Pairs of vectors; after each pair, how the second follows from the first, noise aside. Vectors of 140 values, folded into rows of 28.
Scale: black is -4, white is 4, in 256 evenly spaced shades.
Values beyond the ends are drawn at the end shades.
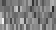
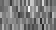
shuffled.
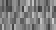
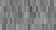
wrapped around, negated, shrunk.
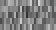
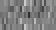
reversed, partly zeroed.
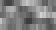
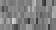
wrapped around, negated, partly zeroed.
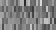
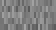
wrapped around, negated, shrunk.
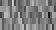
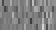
reversed, partly zeroed.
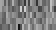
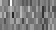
wrapped around, negated, partly zeroed.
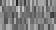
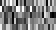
scaled up.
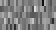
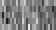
shuffled.
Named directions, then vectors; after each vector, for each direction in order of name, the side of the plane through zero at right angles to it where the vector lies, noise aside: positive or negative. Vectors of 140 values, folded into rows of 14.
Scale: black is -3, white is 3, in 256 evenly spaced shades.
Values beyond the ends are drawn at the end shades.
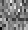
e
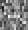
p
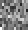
negative, positive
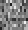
positive, positive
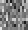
negative, negative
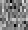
negative, negative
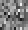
positive, negative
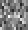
negative, positive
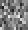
negative, positive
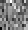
positive, positive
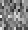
negative, positive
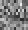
positive, negative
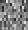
positive, positive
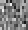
negative, negative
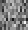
positive, positive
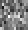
negative, positive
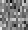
negative, negative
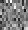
positive, positive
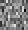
positive, positive
